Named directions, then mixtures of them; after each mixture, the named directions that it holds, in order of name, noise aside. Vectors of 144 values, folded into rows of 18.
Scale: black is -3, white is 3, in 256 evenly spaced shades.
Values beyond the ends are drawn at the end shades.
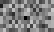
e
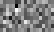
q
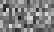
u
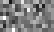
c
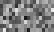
e, q.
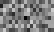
e.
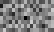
e.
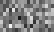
e, u.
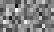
q.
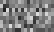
u.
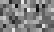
c, q.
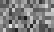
e, u.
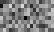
e.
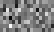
q, u.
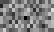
e.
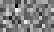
q.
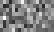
c, u.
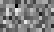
q.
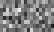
q, u.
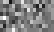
c.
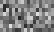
u.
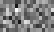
q.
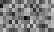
e.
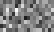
e, q.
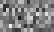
u.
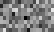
e, q.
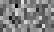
c, q.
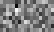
q.
